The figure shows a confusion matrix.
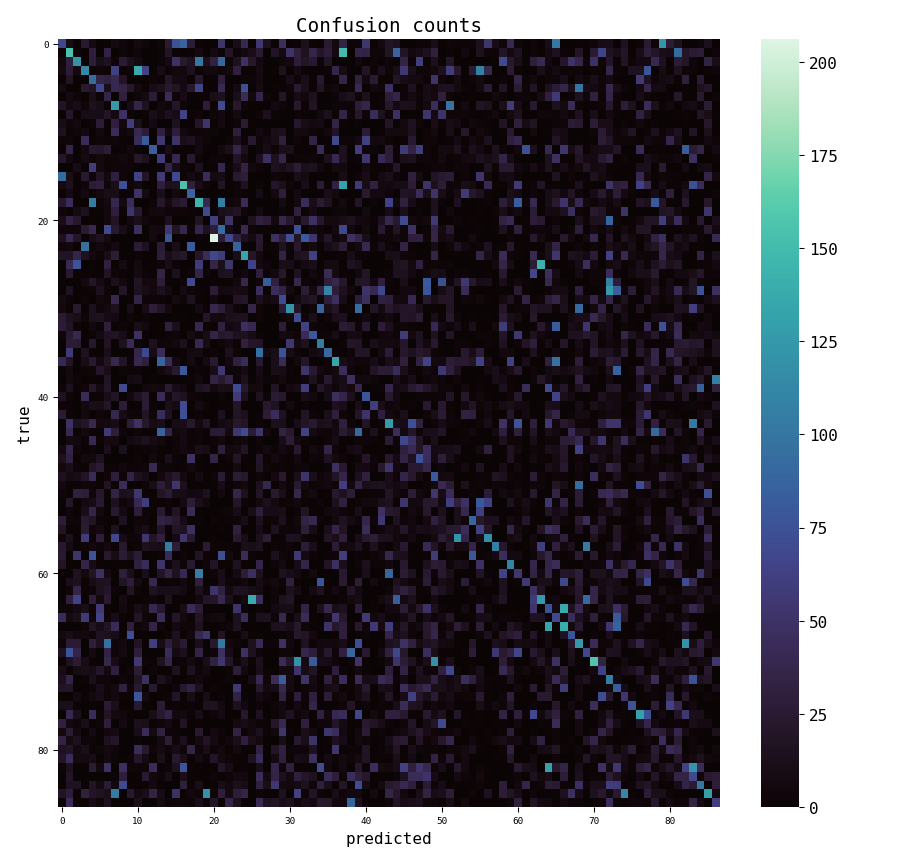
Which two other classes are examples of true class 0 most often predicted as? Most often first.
79, 65
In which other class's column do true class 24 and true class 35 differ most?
26
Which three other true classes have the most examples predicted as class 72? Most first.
28, 27, 20
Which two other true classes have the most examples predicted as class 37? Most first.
1, 16
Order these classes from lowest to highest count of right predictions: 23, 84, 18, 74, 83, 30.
74, 83, 23, 84, 30, 18
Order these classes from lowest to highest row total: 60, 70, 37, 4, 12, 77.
77, 4, 37, 12, 60, 70
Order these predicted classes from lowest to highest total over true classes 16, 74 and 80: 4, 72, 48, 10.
4, 48, 72, 10
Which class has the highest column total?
72
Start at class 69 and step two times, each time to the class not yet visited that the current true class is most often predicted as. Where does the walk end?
86
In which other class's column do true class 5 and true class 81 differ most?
68
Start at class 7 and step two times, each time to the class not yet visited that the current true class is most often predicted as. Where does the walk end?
85
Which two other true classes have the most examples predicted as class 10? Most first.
3, 74
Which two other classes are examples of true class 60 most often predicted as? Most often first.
18, 43
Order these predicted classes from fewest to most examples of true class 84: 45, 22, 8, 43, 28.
22, 43, 45, 28, 8
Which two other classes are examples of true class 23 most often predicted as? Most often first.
3, 17
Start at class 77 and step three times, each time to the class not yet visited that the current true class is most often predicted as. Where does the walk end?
82
